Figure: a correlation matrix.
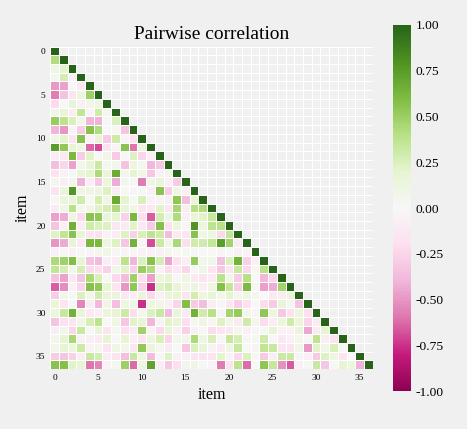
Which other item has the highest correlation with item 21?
24
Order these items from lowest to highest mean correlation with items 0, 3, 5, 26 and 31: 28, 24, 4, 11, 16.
11, 24, 16, 28, 4
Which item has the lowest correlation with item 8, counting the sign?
27
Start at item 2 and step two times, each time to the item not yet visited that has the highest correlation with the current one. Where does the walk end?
20
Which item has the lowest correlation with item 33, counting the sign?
13
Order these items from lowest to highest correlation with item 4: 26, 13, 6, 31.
6, 13, 31, 26
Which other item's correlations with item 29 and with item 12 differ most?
16
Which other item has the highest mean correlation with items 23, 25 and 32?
10
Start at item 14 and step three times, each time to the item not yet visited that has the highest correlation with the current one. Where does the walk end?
18
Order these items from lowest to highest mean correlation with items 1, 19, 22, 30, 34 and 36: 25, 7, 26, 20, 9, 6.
26, 9, 6, 25, 7, 20
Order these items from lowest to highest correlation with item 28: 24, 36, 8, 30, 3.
8, 36, 24, 30, 3
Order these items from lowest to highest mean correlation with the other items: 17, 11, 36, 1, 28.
11, 36, 1, 28, 17
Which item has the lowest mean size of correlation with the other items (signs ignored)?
23
